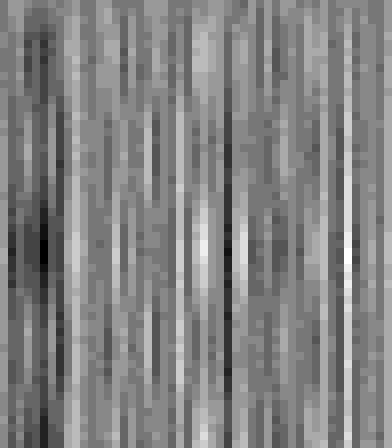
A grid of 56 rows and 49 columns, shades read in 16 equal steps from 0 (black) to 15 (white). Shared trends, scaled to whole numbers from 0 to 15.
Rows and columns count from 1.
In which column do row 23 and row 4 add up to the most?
44
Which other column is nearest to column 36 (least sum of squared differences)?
16
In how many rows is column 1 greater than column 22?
50
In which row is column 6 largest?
1
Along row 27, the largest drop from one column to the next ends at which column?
45
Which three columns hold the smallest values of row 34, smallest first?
6, 29, 2
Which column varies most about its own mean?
4
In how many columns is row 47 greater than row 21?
10
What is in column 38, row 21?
8
